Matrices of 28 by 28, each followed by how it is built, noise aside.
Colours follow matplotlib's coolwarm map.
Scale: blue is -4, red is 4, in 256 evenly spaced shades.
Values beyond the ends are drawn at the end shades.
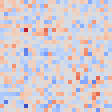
low rank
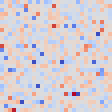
sparse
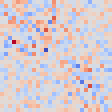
block diagonal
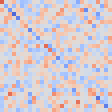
diagonal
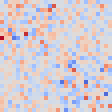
block diagonal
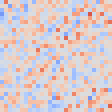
Hankel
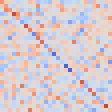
diagonal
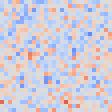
Hankel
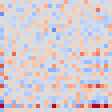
low rank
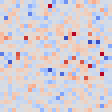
sparse
